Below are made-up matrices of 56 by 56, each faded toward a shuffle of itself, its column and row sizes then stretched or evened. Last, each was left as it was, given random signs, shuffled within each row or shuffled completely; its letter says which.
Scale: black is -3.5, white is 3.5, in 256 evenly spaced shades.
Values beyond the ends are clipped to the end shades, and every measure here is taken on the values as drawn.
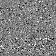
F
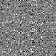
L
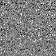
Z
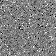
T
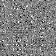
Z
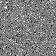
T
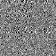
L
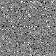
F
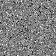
T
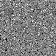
T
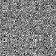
L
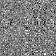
L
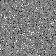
T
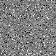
F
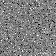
T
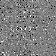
Z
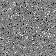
T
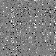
L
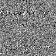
Z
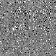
L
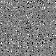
Z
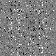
L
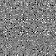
L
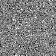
F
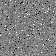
T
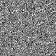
F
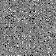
Z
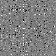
L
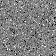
T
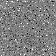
F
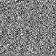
L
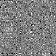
L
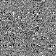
Z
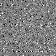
F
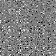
L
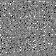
Z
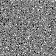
T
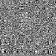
L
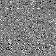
Z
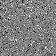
T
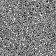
T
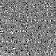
L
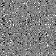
L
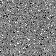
T
